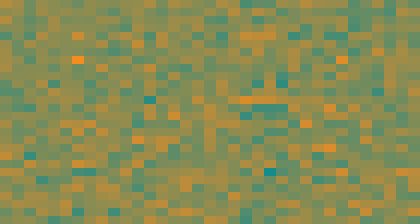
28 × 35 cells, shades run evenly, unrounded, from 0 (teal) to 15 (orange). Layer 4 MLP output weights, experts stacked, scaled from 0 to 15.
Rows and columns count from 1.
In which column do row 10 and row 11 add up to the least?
24
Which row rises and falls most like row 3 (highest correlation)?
1
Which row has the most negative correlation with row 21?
22
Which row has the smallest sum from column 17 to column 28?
10
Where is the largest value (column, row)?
7, 8
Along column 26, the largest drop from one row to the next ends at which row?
17
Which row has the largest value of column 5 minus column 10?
27
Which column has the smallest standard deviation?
6
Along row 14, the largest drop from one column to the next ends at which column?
29
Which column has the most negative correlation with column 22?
13
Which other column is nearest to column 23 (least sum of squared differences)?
21
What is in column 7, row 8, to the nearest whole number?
15
